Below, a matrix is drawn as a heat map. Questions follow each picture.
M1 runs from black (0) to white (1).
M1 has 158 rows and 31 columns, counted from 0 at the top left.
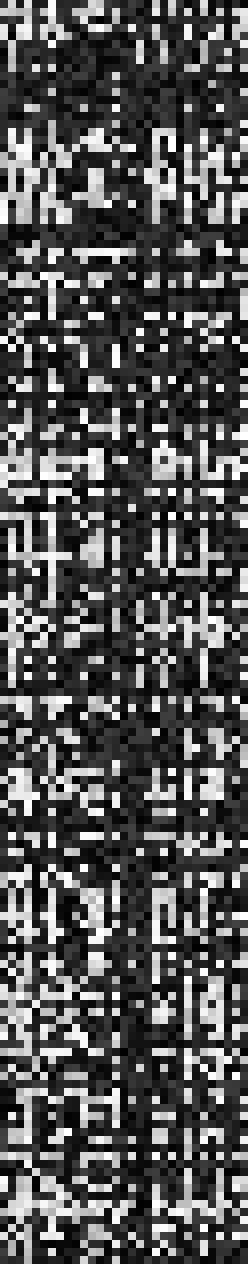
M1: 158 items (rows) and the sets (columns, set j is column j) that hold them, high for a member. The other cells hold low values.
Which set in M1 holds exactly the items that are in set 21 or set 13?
12
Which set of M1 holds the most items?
3
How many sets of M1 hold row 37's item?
5
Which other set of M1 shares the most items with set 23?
27
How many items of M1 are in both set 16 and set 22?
2
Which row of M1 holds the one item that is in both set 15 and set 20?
150
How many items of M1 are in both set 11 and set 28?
7
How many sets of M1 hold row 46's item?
2
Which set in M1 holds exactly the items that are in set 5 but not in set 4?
29
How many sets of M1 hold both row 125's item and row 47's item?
2
